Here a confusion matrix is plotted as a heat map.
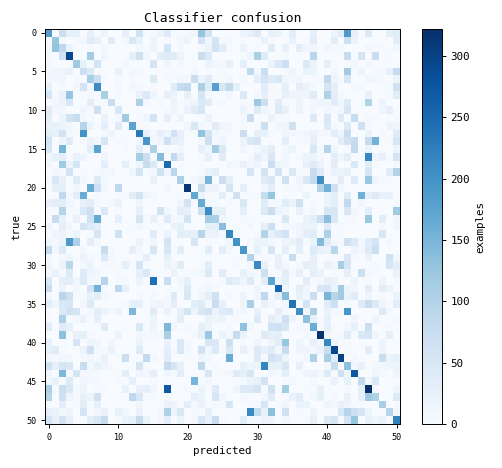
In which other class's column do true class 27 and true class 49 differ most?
29
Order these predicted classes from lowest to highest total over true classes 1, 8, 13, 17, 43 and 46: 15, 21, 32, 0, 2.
21, 15, 32, 0, 2
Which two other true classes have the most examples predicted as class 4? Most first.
27, 11
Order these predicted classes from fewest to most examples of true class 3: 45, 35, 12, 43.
35, 12, 45, 43
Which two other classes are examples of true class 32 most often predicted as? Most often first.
15, 8
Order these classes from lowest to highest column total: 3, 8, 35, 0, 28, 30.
35, 8, 28, 30, 0, 3
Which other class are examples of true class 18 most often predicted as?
50
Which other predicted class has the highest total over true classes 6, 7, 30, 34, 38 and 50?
40
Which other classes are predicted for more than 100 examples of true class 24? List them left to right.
7, 23, 40, 46
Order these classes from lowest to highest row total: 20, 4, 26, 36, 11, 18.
4, 11, 18, 26, 20, 36
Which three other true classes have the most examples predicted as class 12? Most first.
36, 47, 1
